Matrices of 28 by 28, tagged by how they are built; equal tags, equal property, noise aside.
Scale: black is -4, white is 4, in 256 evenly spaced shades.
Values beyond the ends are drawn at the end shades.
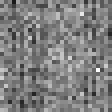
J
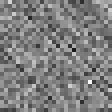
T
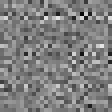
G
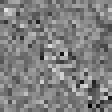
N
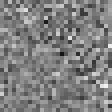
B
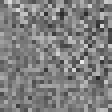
B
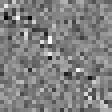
N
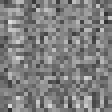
J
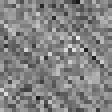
T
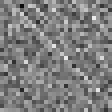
T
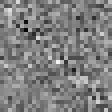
N
